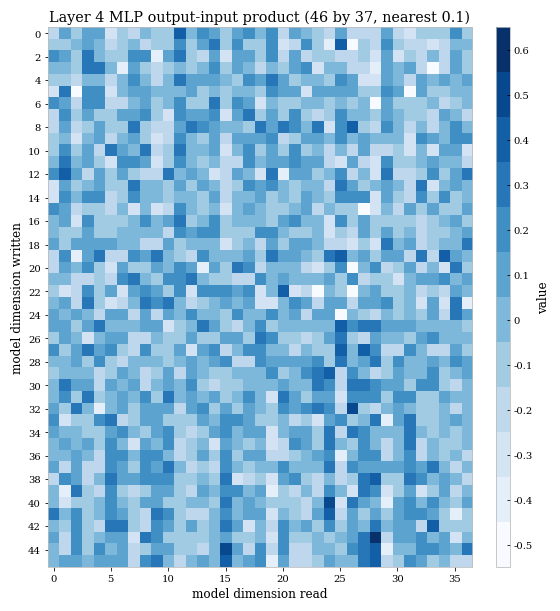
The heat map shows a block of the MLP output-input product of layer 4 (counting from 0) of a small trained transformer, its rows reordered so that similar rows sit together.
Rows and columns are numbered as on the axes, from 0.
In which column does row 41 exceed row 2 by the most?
9
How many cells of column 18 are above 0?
17
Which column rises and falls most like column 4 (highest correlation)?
25
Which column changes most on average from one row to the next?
26
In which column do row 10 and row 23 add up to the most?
8
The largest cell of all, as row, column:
43, 28
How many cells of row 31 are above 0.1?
11
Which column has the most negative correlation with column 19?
31
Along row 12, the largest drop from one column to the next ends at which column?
20
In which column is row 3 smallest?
33
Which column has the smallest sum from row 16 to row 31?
2
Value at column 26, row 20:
-0.5
